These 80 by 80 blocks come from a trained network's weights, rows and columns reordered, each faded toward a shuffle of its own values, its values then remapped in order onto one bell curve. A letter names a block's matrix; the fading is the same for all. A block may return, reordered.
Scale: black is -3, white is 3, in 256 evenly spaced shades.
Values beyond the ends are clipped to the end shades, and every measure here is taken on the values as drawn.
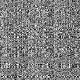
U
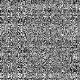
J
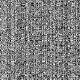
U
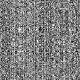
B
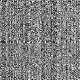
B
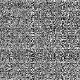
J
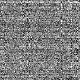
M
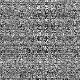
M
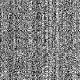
B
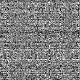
M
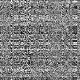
M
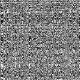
J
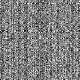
U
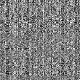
B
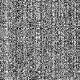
B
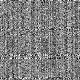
U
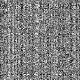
B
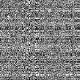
M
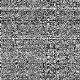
J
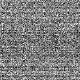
M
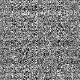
J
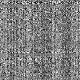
U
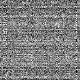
M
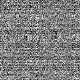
M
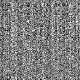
B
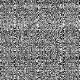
J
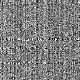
B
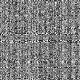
U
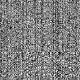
B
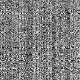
U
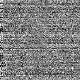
M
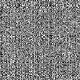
U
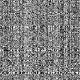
U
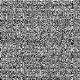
J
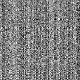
B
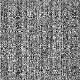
U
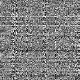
J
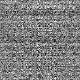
M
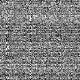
M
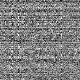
M
